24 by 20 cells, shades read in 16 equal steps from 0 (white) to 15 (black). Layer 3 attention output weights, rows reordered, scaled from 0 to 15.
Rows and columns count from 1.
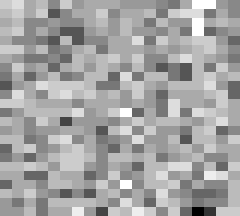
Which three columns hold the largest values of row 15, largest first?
9, 19, 16
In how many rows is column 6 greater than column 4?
8
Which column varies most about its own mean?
17
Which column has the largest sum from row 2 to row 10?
5
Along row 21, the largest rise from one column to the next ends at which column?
12
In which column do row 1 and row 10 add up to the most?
20
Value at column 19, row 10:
6
